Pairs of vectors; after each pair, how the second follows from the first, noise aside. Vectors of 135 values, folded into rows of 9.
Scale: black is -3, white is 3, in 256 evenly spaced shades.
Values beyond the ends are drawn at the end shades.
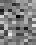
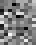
copied.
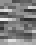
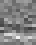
wrapped around, partly zeroed.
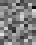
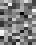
reversed.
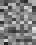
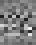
wrapped around, negated, partly zeroed.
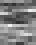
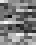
wrapped around.
